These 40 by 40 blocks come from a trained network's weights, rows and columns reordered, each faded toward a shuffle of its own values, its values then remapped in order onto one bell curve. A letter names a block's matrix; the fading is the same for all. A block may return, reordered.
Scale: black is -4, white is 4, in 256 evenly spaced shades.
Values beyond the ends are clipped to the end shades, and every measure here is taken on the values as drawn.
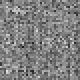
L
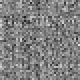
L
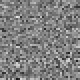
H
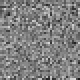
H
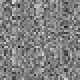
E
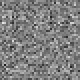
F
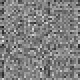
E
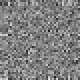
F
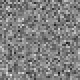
E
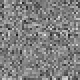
F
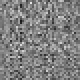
E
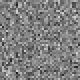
H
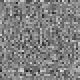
F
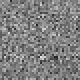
F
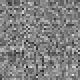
F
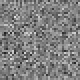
F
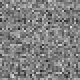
F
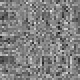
E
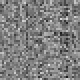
E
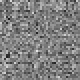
F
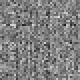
L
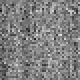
L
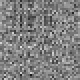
E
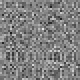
E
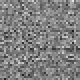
F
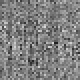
L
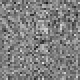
H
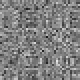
E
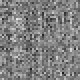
L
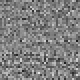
H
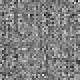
L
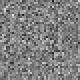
H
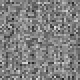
L
